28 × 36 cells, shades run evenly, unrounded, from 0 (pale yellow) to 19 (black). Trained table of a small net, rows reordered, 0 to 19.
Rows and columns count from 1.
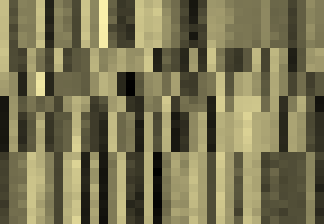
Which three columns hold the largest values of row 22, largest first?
18, 12, 10
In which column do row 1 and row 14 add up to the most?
15
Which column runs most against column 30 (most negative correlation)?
4
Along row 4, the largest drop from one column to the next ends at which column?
16
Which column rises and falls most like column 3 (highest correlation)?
35
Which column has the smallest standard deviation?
17
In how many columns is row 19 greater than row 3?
18
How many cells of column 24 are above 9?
19
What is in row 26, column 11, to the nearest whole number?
7
